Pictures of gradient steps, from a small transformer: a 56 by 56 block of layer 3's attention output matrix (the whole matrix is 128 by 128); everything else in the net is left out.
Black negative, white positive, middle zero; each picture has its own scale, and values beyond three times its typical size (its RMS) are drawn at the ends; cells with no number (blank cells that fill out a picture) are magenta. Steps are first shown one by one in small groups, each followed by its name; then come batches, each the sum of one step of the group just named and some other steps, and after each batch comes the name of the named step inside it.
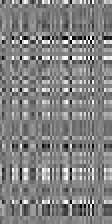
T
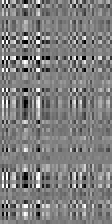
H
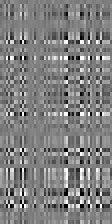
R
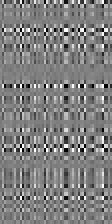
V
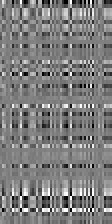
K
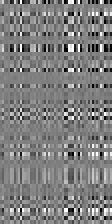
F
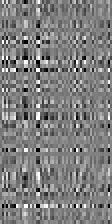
H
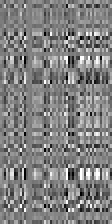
R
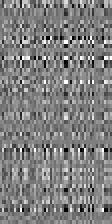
T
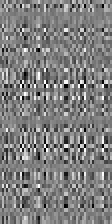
V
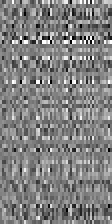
T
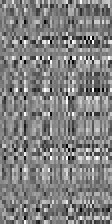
T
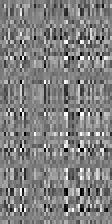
R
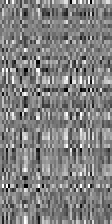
H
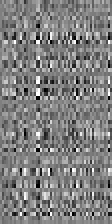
K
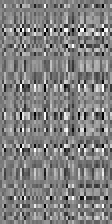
V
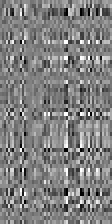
R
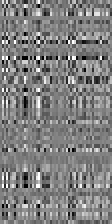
H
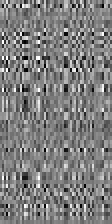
H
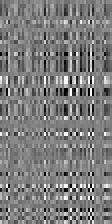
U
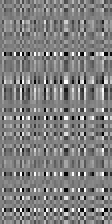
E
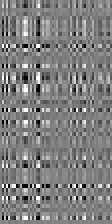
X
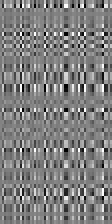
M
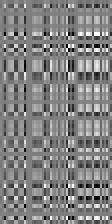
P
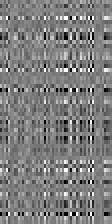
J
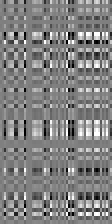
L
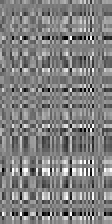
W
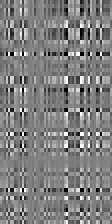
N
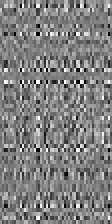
L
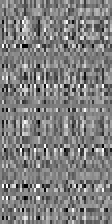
X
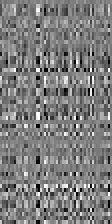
U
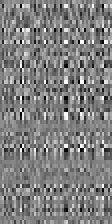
N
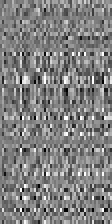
E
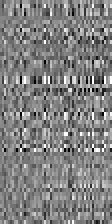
U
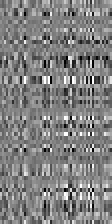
U
